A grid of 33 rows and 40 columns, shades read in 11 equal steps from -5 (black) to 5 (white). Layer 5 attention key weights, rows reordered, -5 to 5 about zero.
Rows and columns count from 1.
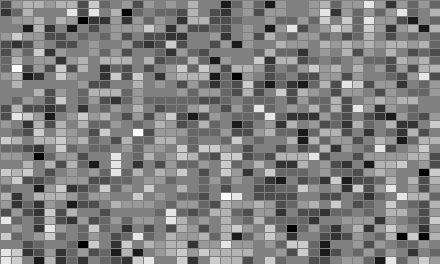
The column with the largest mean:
2
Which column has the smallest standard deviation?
15
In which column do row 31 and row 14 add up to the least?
8
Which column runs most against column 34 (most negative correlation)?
21
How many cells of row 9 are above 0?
20
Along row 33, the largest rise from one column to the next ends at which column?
36
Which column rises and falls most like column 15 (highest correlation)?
40
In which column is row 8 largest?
24
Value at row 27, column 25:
1
